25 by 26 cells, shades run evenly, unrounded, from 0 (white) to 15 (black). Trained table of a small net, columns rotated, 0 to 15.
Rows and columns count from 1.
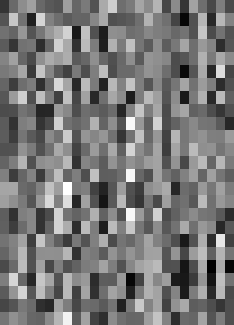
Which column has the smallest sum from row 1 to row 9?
23
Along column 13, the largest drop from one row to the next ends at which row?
7
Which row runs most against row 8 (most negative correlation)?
14
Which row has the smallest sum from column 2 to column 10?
15
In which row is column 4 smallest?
1
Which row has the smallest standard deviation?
5
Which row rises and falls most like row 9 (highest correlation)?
24
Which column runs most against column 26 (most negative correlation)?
18
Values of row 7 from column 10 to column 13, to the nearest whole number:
4 8 13 4
